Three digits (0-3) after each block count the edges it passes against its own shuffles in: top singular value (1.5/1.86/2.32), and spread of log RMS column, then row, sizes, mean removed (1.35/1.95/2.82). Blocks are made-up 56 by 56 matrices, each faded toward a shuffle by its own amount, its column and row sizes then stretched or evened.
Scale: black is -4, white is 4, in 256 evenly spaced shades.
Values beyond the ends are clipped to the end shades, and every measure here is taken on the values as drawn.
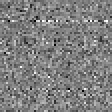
1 1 2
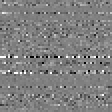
2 0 3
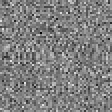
2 0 0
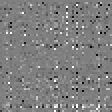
2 2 2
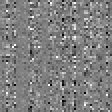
1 3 1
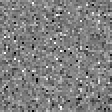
0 2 0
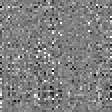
2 2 1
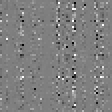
2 3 1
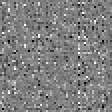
1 2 0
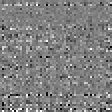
1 2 3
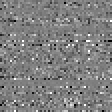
0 1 3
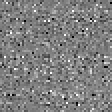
1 0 1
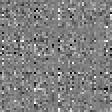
0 3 2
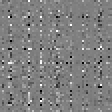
2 3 2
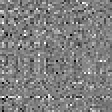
2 1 2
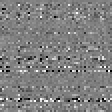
1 1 3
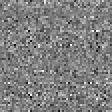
0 1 2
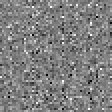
0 2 1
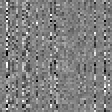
3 3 0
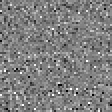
0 0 1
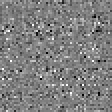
0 1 2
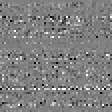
2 0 3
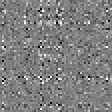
2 2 2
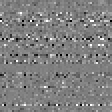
1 0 3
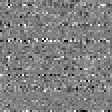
1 1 3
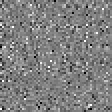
2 1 1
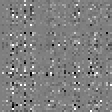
1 3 2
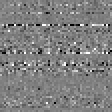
2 0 3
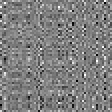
3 3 0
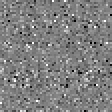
1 0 2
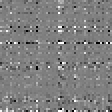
2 2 3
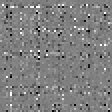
1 2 2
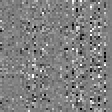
1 3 1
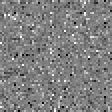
0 1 1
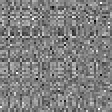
3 1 1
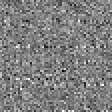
2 0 2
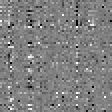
2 2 2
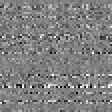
2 0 3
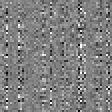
3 3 1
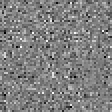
1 1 2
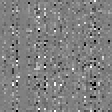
1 3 1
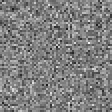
2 1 0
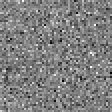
1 0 0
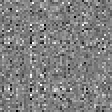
2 2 1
